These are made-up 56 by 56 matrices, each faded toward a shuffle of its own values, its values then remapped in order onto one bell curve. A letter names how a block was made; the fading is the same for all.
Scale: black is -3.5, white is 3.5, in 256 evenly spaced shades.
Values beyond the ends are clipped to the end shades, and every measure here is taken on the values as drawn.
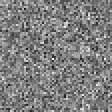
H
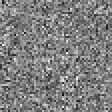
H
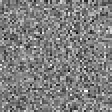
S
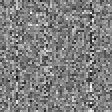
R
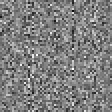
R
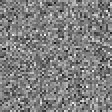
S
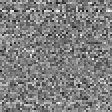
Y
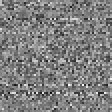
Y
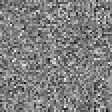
H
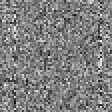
R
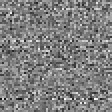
Y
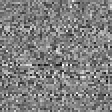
Y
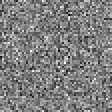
S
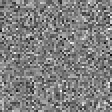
S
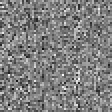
R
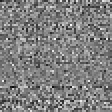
Y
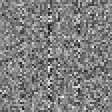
R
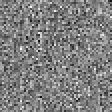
H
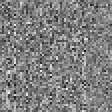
R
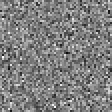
H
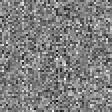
H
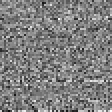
Y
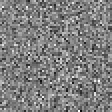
H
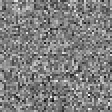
S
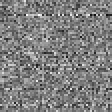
Y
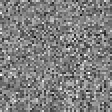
S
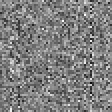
R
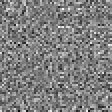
S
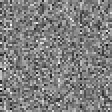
R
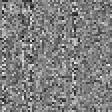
R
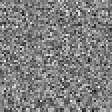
S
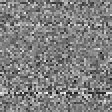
Y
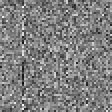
H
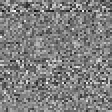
Y
